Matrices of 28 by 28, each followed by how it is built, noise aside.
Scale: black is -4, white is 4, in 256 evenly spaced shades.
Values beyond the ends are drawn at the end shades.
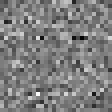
uneven rows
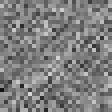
Hankel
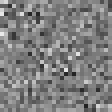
block diagonal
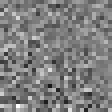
lower triangular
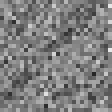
Hankel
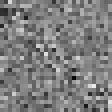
block diagonal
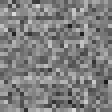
blocks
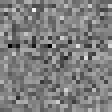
uneven rows
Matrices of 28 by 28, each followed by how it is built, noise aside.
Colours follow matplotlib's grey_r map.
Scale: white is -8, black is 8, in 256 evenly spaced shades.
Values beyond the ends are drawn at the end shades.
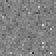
sparse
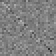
diagonal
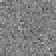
diagonal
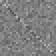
diagonal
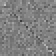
diagonal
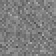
Toeplitz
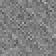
Toeplitz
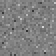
sparse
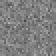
repeating rows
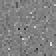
sparse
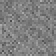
Toeplitz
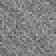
Toeplitz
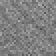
Toeplitz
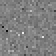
sparse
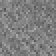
Toeplitz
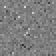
sparse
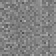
repeating rows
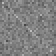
diagonal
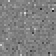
sparse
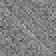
Toeplitz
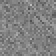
Toeplitz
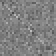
diagonal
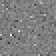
sparse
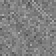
Toeplitz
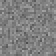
repeating rows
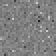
sparse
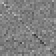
diagonal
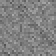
Toeplitz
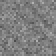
Toeplitz
